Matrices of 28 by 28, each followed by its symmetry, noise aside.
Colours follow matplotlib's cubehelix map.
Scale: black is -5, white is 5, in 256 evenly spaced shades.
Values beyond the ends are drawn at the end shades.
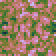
mirrored top to bottom.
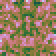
mirrored left to right.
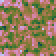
mirrored top to bottom.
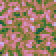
no symmetry.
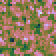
antisymmetric.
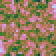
same after a half turn.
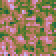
antisymmetric.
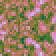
mirrored top to bottom.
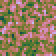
antisymmetric.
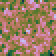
no symmetry.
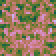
mirrored left to right.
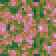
mirrored top to bottom.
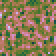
same after a half turn.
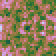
mirrored top to bottom.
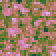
no symmetry.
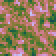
antisymmetric.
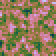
antisymmetric.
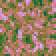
no symmetry.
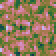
mirrored top to bottom.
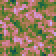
same after a half turn.
